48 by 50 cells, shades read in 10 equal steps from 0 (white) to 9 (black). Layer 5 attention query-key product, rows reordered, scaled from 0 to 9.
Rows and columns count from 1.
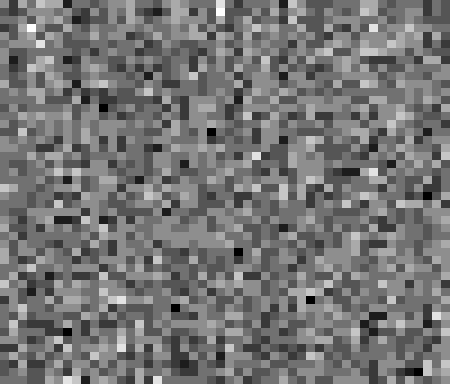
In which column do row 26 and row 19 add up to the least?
45
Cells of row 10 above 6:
4
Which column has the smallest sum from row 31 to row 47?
50
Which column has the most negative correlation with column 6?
2
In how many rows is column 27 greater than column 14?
25
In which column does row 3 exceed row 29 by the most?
12
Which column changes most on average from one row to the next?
8
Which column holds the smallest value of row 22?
42
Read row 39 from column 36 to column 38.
4 3 4
